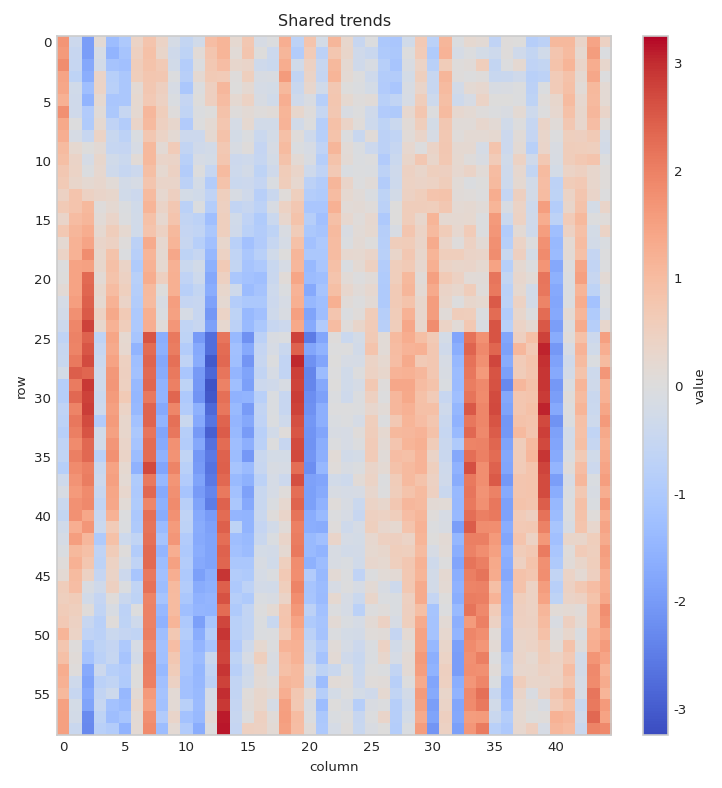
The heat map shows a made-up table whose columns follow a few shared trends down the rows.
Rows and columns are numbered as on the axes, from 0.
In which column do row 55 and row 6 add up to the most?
13
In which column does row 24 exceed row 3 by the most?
2
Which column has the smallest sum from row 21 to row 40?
12
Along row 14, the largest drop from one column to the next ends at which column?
40
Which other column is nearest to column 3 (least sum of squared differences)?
24
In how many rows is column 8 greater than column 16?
25
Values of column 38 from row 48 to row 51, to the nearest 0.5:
0.5 0.5 0.5 0.5
